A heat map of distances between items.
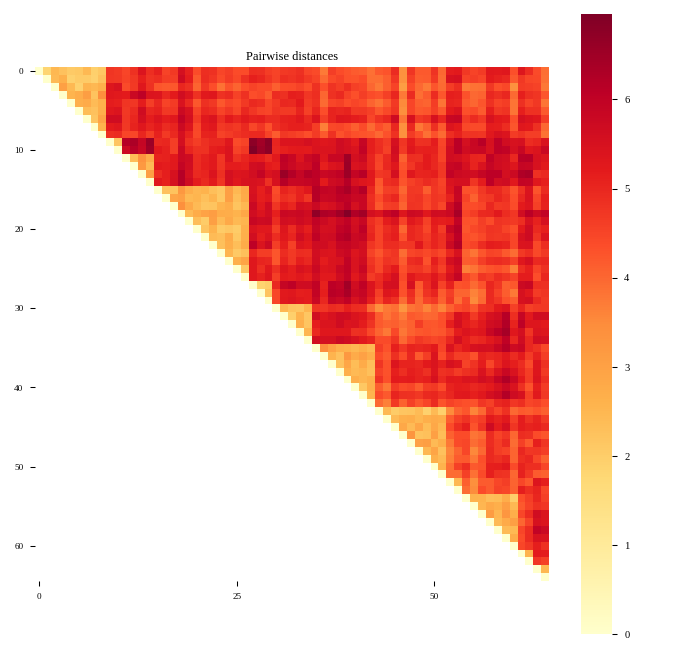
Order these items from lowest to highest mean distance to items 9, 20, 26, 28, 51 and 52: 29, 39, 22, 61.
22, 29, 61, 39
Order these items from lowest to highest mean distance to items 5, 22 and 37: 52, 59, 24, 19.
24, 19, 59, 52
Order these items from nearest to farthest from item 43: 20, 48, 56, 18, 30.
48, 30, 56, 20, 18
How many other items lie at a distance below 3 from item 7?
8
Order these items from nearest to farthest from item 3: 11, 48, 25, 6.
6, 48, 25, 11
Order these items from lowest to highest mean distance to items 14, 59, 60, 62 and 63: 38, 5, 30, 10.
5, 30, 38, 10
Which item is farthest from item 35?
18
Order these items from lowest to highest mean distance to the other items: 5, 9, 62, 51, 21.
51, 5, 21, 62, 9
